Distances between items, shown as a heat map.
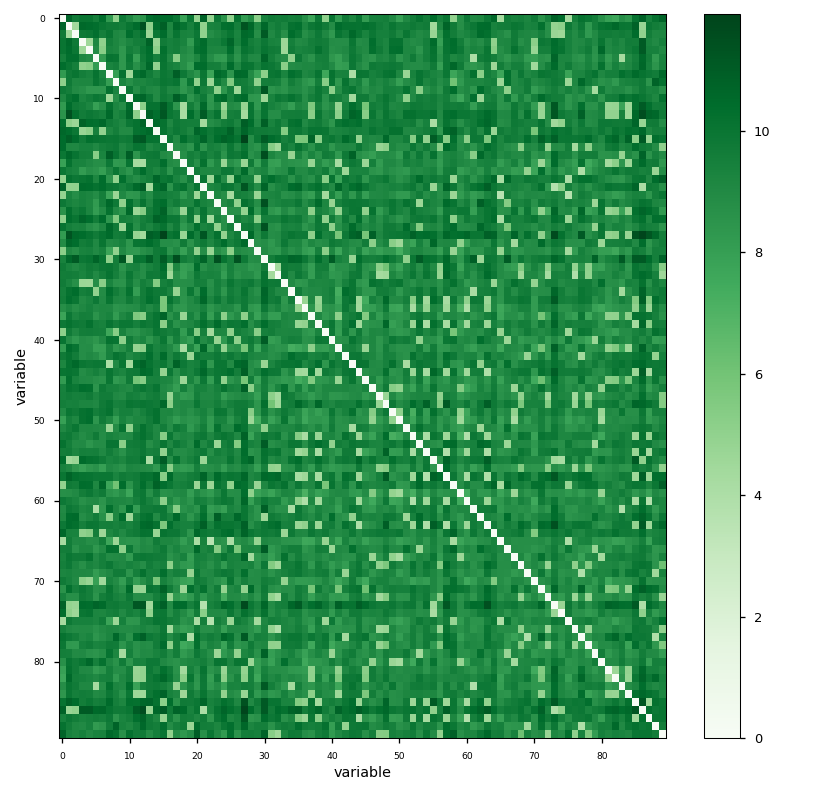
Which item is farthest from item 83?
30
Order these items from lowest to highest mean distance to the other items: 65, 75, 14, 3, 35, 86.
65, 75, 35, 3, 14, 86
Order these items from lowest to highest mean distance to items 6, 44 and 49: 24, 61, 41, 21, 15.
15, 41, 61, 24, 21
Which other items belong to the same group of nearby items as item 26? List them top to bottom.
9, 23, 40, 53, 66, 79
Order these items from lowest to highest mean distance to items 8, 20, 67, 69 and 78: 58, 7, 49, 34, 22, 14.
22, 58, 49, 7, 34, 14
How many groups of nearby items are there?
11
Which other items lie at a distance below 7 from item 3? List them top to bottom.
4, 6, 14, 33, 64, 70
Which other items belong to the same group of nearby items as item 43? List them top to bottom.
7, 10, 30, 51, 62
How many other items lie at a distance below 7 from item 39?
9
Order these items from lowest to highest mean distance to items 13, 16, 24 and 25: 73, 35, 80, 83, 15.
73, 83, 80, 35, 15
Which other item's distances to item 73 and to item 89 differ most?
86
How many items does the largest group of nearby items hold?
12
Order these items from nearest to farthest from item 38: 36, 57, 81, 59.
57, 36, 59, 81
